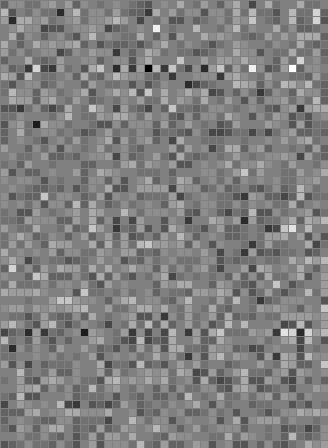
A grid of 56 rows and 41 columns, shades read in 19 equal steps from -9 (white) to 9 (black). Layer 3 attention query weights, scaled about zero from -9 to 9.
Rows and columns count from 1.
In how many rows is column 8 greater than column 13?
25
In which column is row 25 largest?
31
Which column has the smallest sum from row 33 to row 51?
41
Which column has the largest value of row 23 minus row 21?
16
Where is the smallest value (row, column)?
9, 37
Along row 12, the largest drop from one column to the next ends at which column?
19
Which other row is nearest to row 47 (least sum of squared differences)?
23
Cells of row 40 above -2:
30
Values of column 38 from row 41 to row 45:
-4 6 4 4 3
